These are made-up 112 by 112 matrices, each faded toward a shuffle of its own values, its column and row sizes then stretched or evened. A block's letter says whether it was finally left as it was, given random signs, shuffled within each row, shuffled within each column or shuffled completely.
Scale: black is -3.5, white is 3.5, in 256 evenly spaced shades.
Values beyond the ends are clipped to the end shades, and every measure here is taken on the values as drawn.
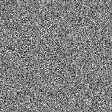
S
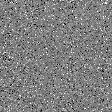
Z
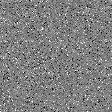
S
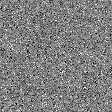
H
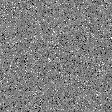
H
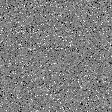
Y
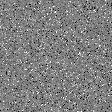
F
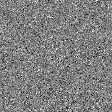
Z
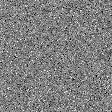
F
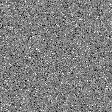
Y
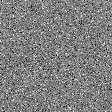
F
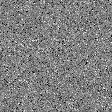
Y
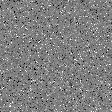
F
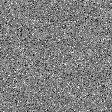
F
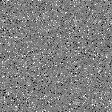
S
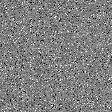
Z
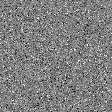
H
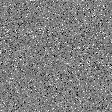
F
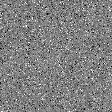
Z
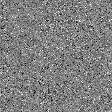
Z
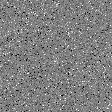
F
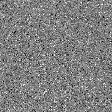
S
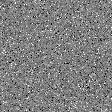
F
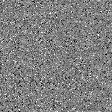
S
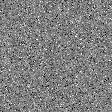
F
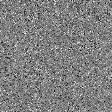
Z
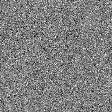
H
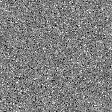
Y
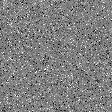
F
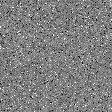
F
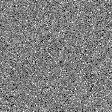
S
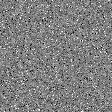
F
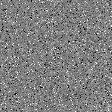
Z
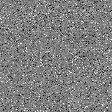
S
